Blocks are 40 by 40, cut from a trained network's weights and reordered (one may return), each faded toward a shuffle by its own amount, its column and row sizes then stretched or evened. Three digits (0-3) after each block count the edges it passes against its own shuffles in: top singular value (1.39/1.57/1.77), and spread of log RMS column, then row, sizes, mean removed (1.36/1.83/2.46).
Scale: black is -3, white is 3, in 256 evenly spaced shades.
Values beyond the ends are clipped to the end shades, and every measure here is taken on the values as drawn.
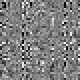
3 3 1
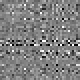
3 2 3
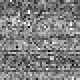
2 0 0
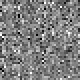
1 2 0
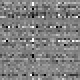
2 1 3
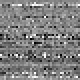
2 0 3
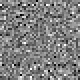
1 0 1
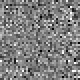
1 1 1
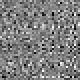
3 2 2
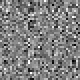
3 2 0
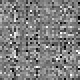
0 3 2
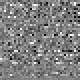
0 1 3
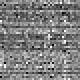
3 2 0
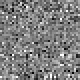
1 0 2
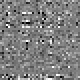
1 2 3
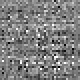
1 3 1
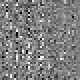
0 3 1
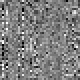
0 3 0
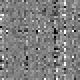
2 3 1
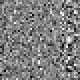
2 2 0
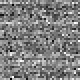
1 0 1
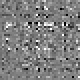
3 2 3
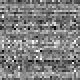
3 1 2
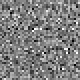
1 0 1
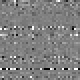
3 0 3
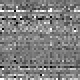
3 1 3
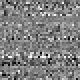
0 0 3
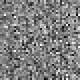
0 1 0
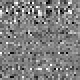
3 1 3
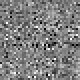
1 1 2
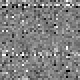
1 1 2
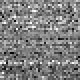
2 0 2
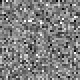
0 0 0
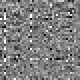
2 2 2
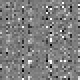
3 3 1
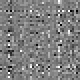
1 3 2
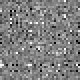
0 1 2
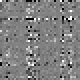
1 3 3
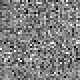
1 0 1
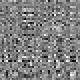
3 1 3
